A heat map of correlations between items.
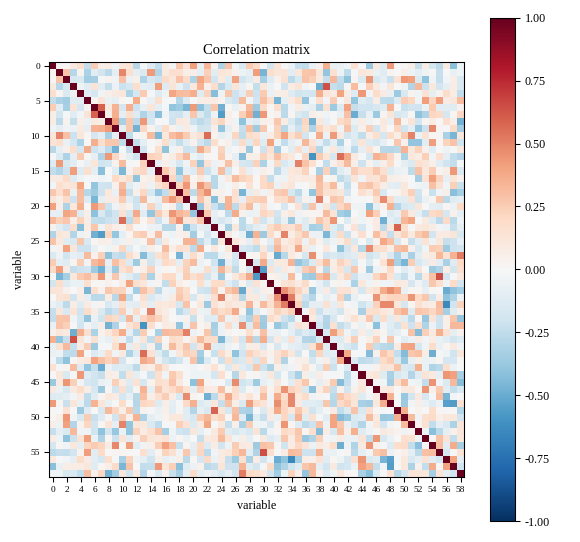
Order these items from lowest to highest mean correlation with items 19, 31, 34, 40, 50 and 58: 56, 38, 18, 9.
56, 9, 18, 38
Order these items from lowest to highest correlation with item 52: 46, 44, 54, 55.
54, 55, 44, 46
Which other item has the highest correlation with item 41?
13
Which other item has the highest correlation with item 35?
14
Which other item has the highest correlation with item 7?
6
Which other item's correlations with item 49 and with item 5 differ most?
32
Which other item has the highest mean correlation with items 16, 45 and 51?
2
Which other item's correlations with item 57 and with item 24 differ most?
33
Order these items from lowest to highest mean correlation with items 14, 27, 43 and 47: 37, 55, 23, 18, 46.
18, 23, 46, 55, 37
